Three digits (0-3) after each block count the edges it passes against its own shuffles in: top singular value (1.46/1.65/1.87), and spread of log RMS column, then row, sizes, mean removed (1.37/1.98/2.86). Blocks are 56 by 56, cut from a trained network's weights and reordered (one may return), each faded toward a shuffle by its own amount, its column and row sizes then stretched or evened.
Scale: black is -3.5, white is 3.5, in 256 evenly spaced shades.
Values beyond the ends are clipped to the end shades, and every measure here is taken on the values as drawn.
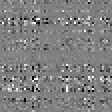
0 2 3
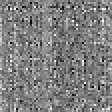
1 2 2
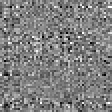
2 1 2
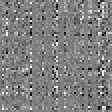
2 3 2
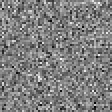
1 1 0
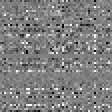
2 2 3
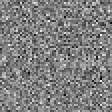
2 1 1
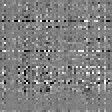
2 2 3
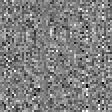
1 2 0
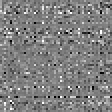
0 2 3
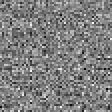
3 1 1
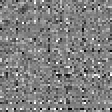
0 2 3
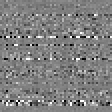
2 1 3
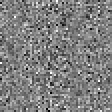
0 2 0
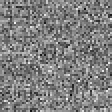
1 0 0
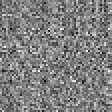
2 0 1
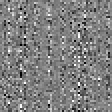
0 3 0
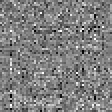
1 2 1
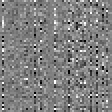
3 3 1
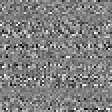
2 0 3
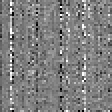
3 3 1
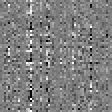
3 3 1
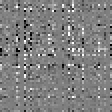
2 3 3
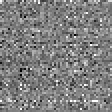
1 1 2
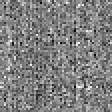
1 1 1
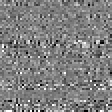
3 0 3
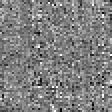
1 2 1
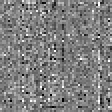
0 2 1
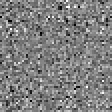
0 2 1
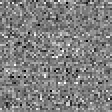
0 0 2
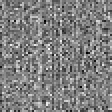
2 0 1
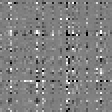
3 3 3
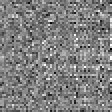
2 2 0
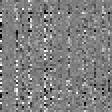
0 3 1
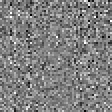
1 2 1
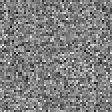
1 0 0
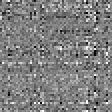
1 2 2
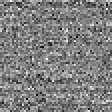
1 0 1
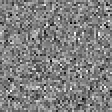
0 0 1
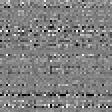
2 1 3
